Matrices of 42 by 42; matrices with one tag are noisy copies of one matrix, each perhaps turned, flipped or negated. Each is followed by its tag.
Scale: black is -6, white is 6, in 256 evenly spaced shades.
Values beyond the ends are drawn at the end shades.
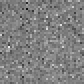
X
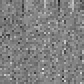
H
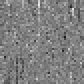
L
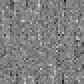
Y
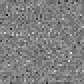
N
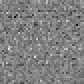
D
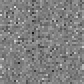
N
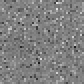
X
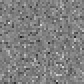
X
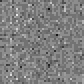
D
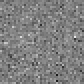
X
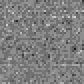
D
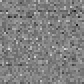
D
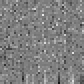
H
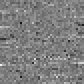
Y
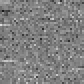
H
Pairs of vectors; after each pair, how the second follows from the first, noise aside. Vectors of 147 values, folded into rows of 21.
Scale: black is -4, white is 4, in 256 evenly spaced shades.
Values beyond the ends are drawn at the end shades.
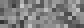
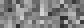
wrapped around.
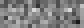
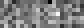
wrapped around, negated.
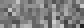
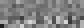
wrapped around, partly zeroed.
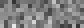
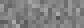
wrapped around, shrunk.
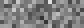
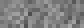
wrapped around, negated, shrunk.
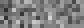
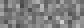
wrapped around, negated, shrunk.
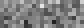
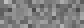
wrapped around, negated, shrunk.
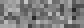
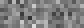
wrapped around, negated, partly zeroed.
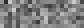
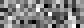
reversed, scaled up.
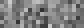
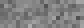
wrapped around, negated, shrunk.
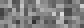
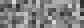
wrapped around.
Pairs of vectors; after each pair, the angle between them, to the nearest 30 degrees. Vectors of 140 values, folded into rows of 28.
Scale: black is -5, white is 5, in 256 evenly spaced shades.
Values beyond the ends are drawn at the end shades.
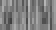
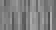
120 degrees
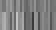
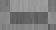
90 degrees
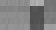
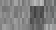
30 degrees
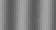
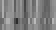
120 degrees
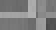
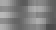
60 degrees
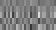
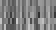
120 degrees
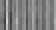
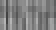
150 degrees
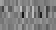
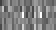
150 degrees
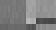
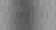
90 degrees
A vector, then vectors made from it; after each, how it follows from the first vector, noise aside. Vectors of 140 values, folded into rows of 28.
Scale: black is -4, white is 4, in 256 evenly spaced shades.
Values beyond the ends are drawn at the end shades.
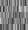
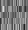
sign-scrambled.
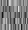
wrapped around.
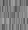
reversed, shrunk.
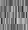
wrapped around.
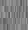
wrapped around, negated, shrunk.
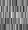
wrapped around.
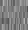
reversed, negated, shrunk.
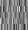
sign-scrambled.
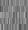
wrapped around, negated, shrunk.
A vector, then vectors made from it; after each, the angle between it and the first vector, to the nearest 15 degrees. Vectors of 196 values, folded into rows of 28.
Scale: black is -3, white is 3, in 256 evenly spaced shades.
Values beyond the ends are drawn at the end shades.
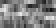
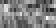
30 degrees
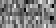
120 degrees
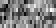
135 degrees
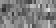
135 degrees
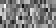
75 degrees
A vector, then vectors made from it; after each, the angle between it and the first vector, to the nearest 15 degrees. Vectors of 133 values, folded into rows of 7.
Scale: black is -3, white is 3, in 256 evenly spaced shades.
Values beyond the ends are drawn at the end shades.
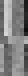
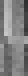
15 degrees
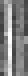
60 degrees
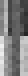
75 degrees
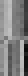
45 degrees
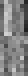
30 degrees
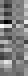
120 degrees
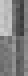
75 degrees
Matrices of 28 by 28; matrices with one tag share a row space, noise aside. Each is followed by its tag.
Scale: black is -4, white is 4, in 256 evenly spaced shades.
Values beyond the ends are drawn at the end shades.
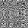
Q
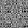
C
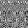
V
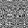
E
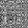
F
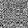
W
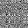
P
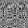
E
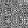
C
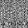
E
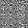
Q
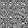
Q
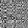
F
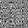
F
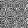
V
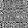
W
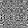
W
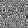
V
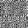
V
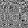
Q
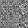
Q
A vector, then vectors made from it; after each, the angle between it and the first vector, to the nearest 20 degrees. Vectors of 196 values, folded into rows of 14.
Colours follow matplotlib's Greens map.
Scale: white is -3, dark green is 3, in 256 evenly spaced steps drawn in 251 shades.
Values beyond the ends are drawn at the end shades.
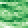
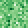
80 degrees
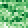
40 degrees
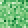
80 degrees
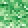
60 degrees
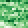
40 degrees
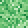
80 degrees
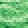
160 degrees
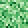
120 degrees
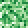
80 degrees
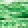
80 degrees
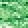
40 degrees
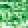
40 degrees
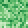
60 degrees
